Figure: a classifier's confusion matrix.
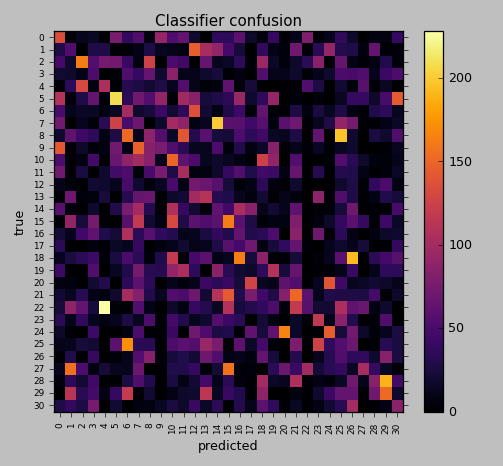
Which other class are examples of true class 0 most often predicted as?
9
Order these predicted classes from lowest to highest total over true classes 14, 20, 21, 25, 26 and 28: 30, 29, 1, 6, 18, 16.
1, 30, 16, 18, 29, 6
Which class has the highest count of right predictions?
5
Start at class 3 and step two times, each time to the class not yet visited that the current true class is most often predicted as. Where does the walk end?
18
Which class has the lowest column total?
22
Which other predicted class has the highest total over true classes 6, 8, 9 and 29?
25
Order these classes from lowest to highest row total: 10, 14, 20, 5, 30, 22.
30, 20, 14, 10, 22, 5
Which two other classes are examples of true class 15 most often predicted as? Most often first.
10, 7
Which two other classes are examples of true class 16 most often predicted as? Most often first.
6, 21
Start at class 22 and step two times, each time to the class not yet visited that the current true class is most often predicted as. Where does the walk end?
2
